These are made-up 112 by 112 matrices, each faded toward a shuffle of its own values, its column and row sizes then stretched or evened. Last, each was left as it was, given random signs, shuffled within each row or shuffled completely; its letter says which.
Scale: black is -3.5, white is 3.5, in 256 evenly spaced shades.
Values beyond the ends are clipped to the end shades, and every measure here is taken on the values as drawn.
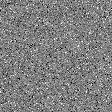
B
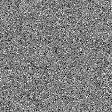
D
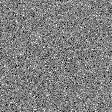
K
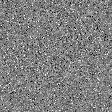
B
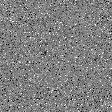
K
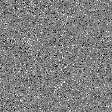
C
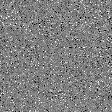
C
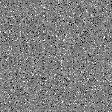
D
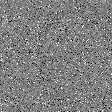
K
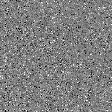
D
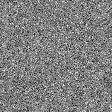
B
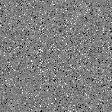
D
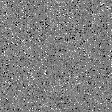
D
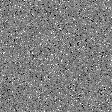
B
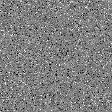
K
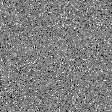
K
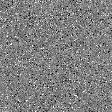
C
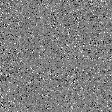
C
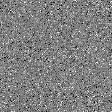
C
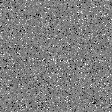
C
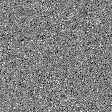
B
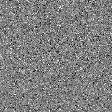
C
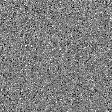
C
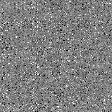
D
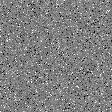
B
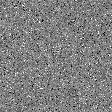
B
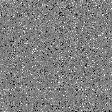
D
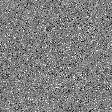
K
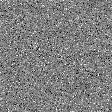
B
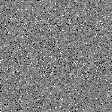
C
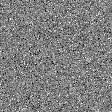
B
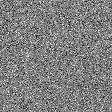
B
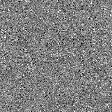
D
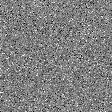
B
